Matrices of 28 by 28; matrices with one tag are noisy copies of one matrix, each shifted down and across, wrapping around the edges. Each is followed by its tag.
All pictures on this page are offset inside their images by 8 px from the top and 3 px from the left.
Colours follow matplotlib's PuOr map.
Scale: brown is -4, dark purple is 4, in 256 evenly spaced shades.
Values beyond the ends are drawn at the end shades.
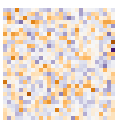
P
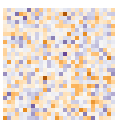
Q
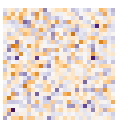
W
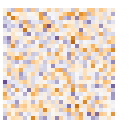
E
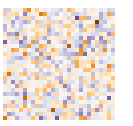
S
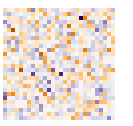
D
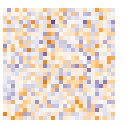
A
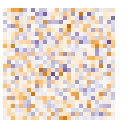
Q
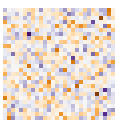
E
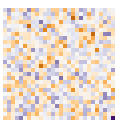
S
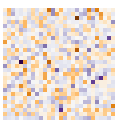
A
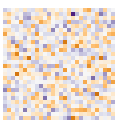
P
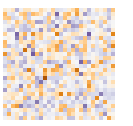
W
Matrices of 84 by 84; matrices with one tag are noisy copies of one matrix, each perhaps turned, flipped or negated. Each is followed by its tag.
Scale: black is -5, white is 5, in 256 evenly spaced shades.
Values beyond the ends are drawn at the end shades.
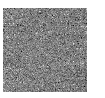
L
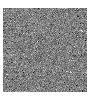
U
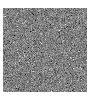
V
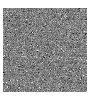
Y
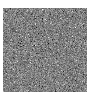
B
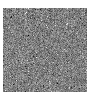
U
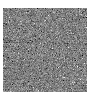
Y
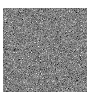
B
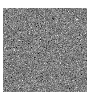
B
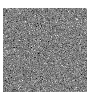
B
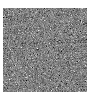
Y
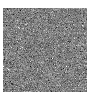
U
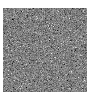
B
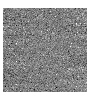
L
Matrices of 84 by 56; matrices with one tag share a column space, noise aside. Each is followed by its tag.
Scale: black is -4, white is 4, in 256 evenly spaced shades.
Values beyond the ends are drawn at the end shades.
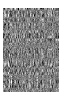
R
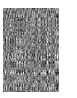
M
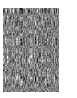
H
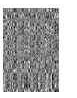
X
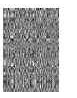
R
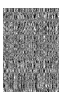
X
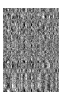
X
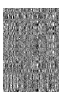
X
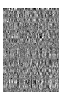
R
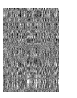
R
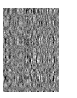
H
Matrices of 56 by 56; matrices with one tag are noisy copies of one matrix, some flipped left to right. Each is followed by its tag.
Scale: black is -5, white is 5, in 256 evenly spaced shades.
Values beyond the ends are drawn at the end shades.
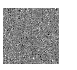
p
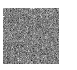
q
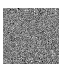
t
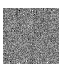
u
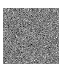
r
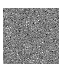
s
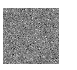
r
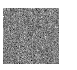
q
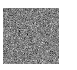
s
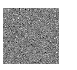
r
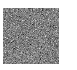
r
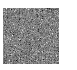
p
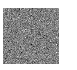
r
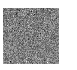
u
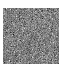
p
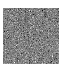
u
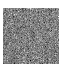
q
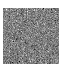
t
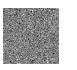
u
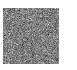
p
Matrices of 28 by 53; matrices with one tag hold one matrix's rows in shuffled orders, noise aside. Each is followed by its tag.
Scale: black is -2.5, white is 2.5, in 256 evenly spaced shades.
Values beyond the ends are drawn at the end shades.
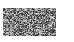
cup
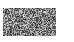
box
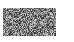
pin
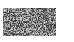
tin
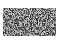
box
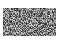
pin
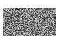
box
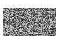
cup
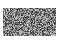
box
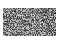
tin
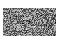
tin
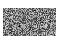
pin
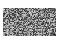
cup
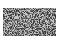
box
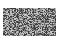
cup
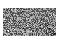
tin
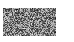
box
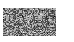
cup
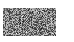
pin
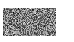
pin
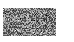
tin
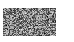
cup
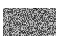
pin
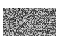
cup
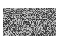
tin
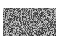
pin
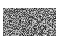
pin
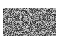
box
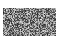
box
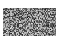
cup
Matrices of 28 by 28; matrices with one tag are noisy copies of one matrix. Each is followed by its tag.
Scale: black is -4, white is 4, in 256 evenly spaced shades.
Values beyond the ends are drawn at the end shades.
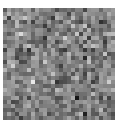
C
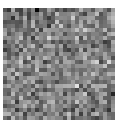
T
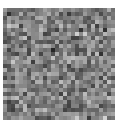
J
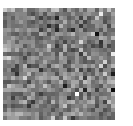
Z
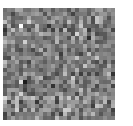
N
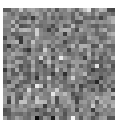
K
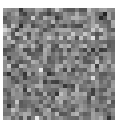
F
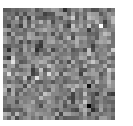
T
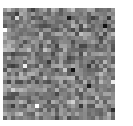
Z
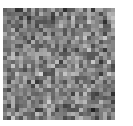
T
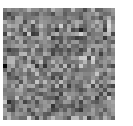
J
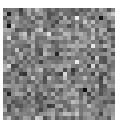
F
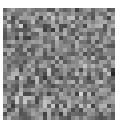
N
